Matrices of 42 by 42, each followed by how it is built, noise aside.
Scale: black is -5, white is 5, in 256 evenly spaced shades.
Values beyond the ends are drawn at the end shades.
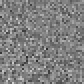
lower triangular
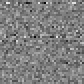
uneven rows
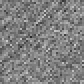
Hankel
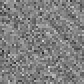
Toeplitz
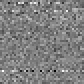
uneven rows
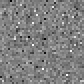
sparse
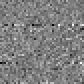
uneven rows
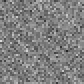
Toeplitz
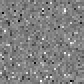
sparse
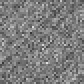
Hankel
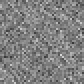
Toeplitz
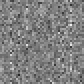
uneven columns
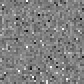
sparse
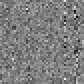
uneven columns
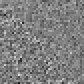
lower triangular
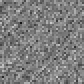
Hankel
